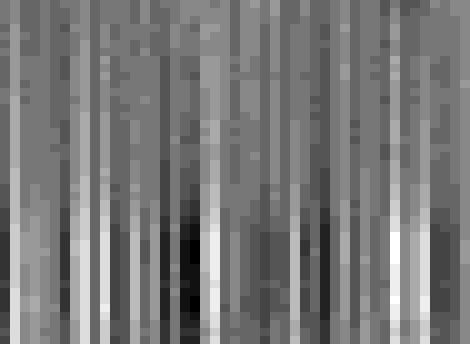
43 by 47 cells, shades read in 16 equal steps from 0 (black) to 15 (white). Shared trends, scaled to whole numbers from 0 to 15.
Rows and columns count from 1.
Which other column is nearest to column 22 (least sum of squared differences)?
40
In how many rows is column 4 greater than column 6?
30
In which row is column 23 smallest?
39
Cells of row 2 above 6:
29
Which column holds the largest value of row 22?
2
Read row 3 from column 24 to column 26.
6 8 8
